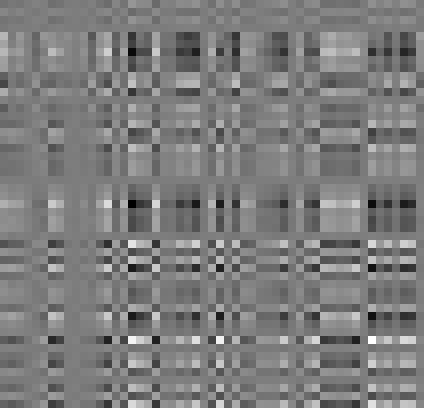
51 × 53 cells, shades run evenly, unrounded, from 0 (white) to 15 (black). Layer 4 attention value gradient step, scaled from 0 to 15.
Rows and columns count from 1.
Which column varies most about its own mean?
17
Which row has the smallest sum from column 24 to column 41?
43
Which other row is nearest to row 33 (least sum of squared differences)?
19
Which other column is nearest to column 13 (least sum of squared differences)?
38
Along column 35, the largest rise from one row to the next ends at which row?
12
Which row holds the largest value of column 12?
5
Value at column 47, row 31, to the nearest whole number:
2
